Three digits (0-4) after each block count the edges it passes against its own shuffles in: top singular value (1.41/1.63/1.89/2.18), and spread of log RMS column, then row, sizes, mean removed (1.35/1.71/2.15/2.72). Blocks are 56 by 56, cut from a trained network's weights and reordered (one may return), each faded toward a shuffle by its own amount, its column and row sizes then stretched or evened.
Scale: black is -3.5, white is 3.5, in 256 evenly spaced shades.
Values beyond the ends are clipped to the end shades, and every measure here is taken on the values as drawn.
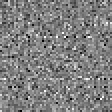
1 0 2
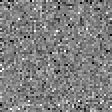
0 0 1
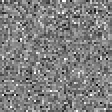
1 0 2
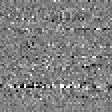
2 0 3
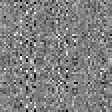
3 4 1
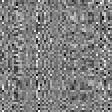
4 4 0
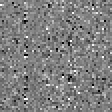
0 3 1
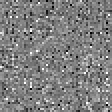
1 3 1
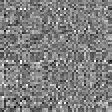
4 0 2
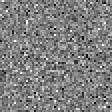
1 0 0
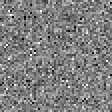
1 0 0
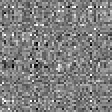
3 2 2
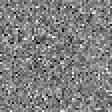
0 0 0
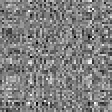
4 3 1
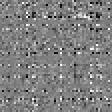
3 3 4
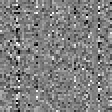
3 4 0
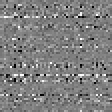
3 1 4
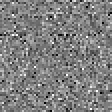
1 0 1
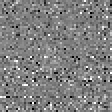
0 1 4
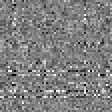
3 1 4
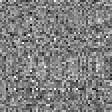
3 0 2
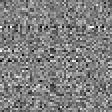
3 0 2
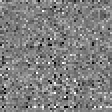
0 2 3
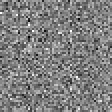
3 1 0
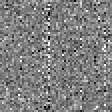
2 3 0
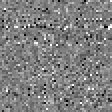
1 1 2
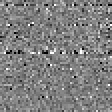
2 1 3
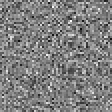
3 1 1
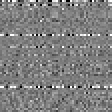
4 0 4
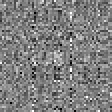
3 2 0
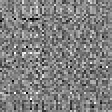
4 3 1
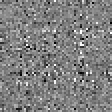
2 3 2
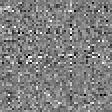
2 2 3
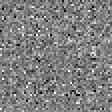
0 1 2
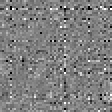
2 2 3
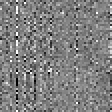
4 4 0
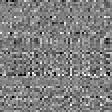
4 1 4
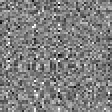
3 2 0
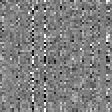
4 4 0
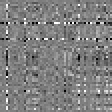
4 3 3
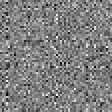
3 3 0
